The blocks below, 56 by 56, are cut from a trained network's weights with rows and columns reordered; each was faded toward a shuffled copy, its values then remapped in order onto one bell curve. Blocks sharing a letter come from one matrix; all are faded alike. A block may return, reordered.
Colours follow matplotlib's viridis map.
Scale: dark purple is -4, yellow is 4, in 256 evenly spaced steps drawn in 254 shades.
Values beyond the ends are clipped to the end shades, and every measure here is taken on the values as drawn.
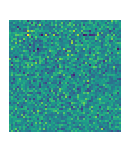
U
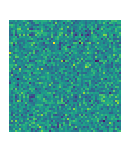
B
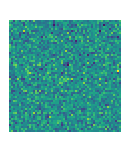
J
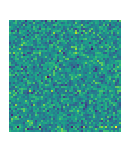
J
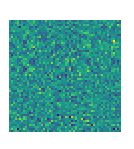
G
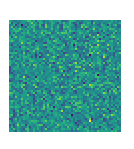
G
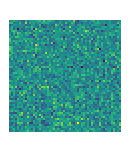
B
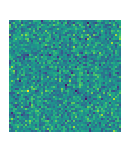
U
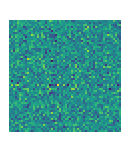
B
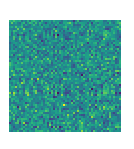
B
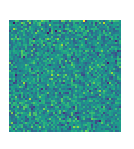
J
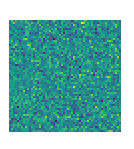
J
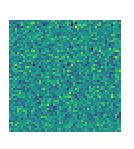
U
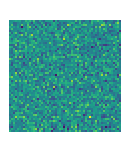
U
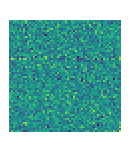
J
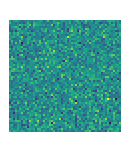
J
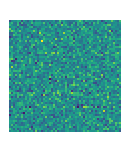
J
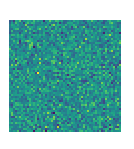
U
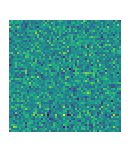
U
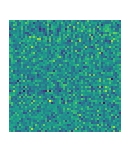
B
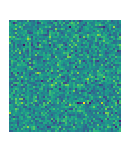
J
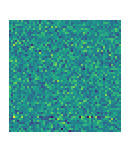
U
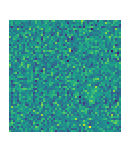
G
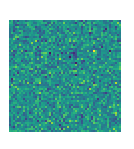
G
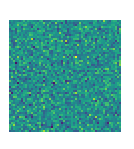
G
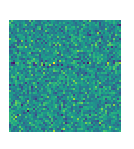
J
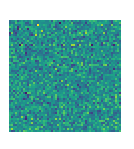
U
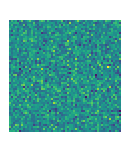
U
